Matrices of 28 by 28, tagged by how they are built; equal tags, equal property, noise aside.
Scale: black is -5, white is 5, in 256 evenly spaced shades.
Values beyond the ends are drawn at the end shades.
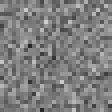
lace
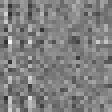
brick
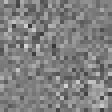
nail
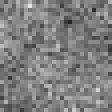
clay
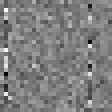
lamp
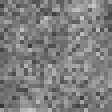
clay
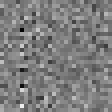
lamp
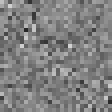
nail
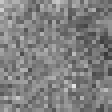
clay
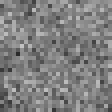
clay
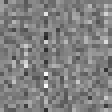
lamp
